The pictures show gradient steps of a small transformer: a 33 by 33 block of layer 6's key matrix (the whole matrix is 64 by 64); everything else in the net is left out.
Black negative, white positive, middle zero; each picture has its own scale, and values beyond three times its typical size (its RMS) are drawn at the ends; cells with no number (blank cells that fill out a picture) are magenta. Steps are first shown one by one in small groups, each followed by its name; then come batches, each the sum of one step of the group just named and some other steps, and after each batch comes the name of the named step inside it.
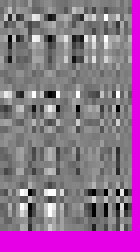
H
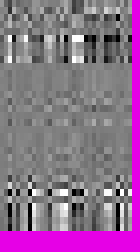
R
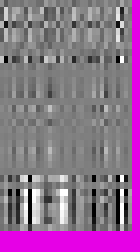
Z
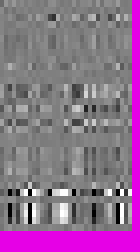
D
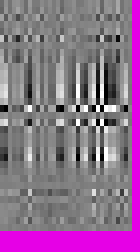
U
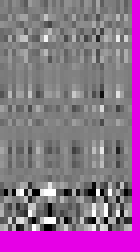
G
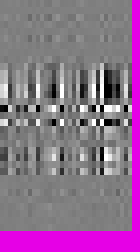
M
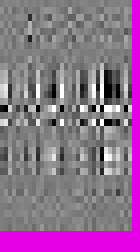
M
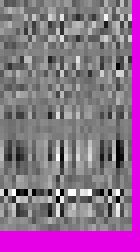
G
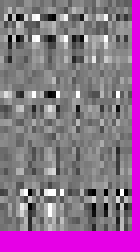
H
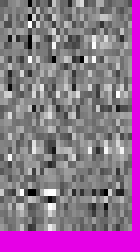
H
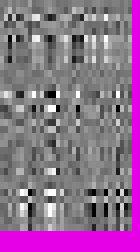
H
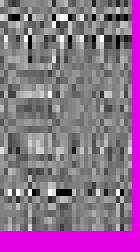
G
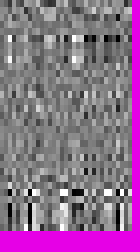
R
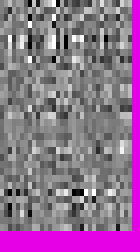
R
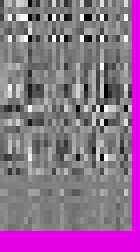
U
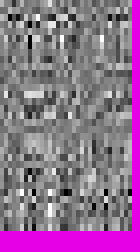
H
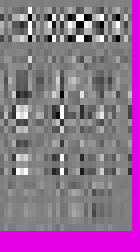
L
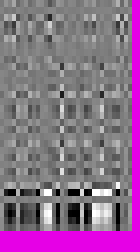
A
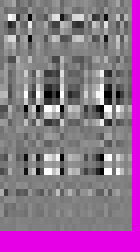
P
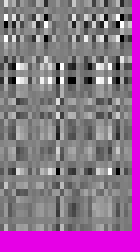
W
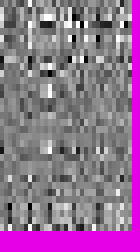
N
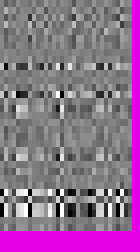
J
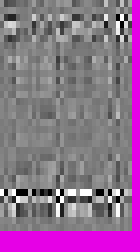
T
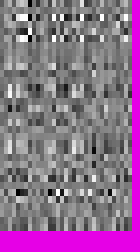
T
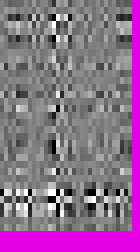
J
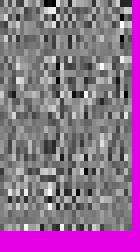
W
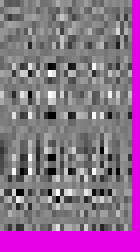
T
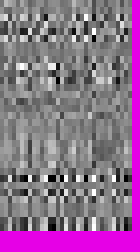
W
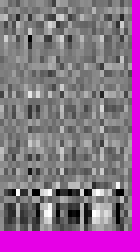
A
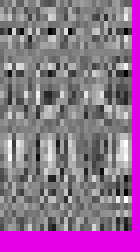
P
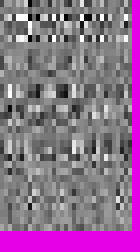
N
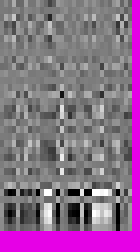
A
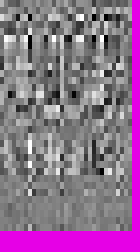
P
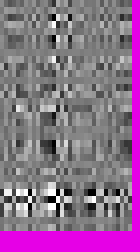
J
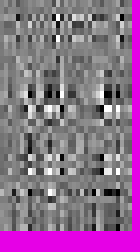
P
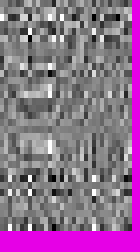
N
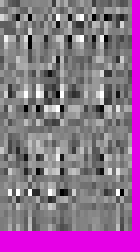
P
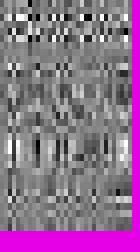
L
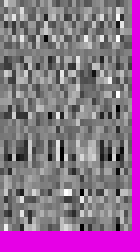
W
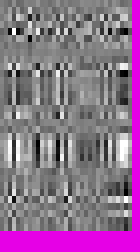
L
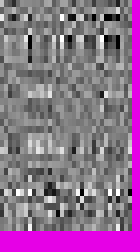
J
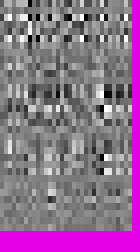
P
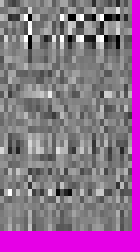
L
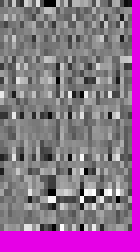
W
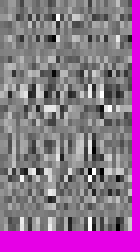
P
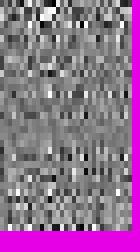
N
